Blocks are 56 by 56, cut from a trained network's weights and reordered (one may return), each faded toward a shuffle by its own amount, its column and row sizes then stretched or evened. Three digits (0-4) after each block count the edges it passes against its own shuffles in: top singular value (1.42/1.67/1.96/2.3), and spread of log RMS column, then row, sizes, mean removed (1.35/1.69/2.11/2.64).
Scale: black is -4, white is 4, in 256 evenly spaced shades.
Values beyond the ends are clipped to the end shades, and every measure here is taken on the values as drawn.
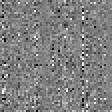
1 4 1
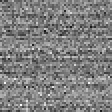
2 0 2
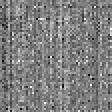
3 1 2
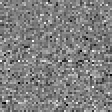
1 0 2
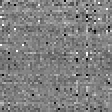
1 2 2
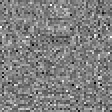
2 0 1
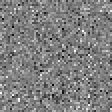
0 1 0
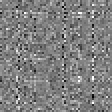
3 4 2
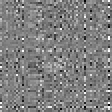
4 4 3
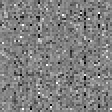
0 3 1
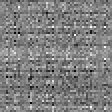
3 4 1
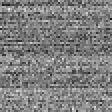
3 0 1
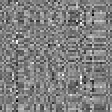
4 1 2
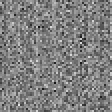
2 1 0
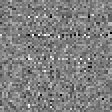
1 1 3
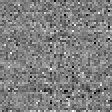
0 2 2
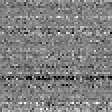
3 1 4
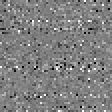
0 1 3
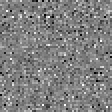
0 0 2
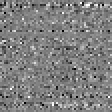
1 1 4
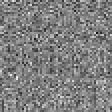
2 0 1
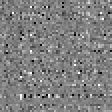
0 2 4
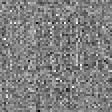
2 1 2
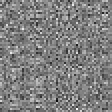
3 3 1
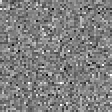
1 0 2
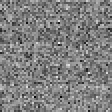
0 1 0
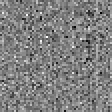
1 1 0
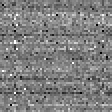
2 0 3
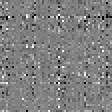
2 4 3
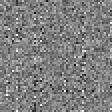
1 3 0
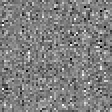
1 3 0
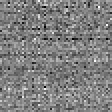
1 4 2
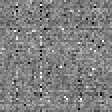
1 2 0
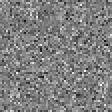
1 0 1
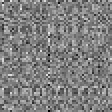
4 1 2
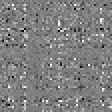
0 3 4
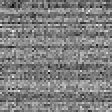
4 3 1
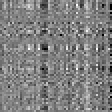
4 3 4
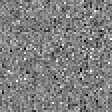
0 1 0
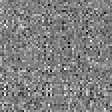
3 2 2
